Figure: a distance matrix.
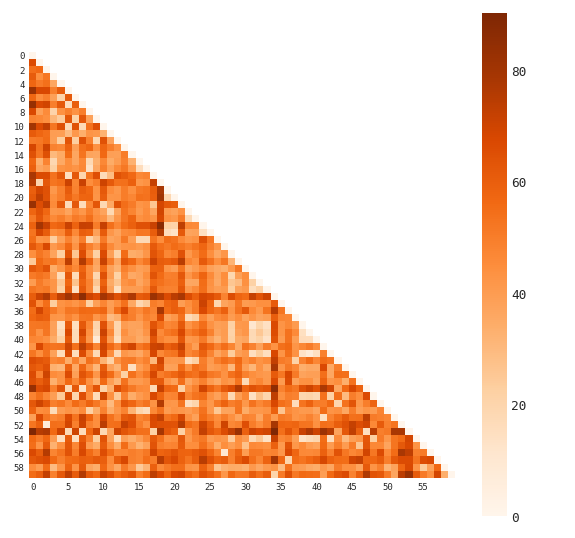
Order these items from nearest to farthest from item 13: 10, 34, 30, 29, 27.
27, 30, 10, 29, 34
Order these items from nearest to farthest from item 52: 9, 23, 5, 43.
9, 23, 43, 5
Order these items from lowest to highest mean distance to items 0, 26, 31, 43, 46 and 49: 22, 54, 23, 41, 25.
22, 23, 54, 25, 41
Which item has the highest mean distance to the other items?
34
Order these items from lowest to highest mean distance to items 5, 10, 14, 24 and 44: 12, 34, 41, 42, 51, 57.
12, 42, 57, 51, 41, 34
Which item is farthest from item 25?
18
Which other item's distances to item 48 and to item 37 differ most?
49
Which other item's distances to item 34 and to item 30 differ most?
46
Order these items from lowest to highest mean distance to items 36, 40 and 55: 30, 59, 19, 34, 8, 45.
30, 8, 19, 45, 59, 34
